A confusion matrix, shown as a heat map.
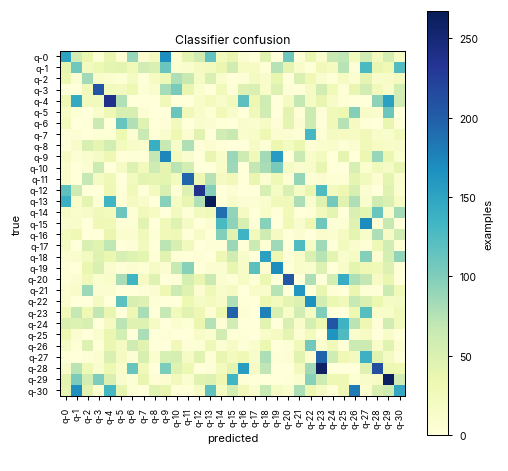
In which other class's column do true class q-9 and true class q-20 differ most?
q-19
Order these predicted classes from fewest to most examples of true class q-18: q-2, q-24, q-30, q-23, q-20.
q-20, q-2, q-24, q-23, q-30
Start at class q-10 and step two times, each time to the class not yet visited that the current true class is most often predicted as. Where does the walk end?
q-17
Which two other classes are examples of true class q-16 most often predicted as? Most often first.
q-14, q-28
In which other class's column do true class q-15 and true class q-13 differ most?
q-27
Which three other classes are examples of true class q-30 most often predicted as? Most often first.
q-26, q-1, q-4
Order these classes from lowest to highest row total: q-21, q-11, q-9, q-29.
q-21, q-11, q-9, q-29
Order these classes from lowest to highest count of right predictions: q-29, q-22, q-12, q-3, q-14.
q-22, q-14, q-3, q-12, q-29
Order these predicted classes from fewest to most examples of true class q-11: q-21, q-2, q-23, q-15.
q-23, q-15, q-2, q-21
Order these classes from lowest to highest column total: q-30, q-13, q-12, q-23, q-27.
q-12, q-30, q-13, q-27, q-23
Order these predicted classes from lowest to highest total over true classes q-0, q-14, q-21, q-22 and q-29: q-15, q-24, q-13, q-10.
q-10, q-24, q-13, q-15
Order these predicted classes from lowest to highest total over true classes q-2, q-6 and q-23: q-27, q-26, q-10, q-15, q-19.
q-26, q-19, q-10, q-27, q-15
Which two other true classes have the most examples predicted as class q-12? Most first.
q-13, q-0
